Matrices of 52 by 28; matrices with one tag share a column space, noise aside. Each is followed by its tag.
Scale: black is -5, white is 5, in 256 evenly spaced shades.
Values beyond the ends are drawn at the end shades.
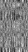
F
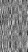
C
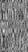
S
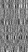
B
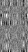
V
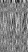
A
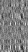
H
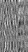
C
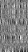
B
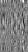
A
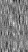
C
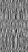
S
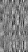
C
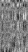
F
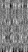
B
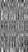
F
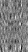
H
